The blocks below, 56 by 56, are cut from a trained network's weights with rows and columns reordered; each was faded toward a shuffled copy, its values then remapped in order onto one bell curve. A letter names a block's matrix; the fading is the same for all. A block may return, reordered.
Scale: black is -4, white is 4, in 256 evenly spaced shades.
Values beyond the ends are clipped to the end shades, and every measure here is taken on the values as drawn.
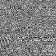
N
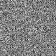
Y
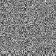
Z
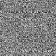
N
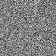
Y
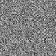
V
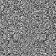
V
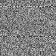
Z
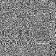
Z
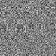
N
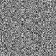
V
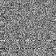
Z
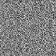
V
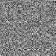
Z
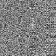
V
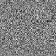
N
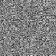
V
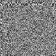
Z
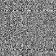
Z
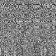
N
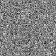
V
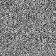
Y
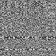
N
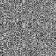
V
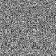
V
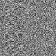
V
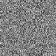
V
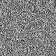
Y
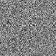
Z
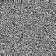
V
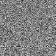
Z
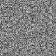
V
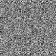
N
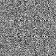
Z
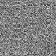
V
